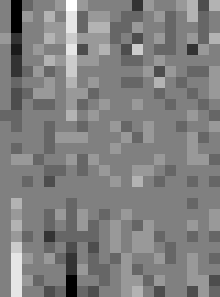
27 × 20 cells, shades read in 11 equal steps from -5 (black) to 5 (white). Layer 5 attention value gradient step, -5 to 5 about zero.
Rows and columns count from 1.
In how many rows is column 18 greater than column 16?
15
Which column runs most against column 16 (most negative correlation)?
10
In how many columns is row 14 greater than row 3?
7
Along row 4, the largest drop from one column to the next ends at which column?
2
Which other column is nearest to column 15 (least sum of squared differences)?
3
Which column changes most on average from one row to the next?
13
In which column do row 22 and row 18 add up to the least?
5
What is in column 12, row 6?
-1
